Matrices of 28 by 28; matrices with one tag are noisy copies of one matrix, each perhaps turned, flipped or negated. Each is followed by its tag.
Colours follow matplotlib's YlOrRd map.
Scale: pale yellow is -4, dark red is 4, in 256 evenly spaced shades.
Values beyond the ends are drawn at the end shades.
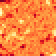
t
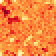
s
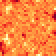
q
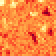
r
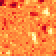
r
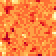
q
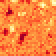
r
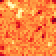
s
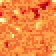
s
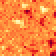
r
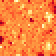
q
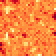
q
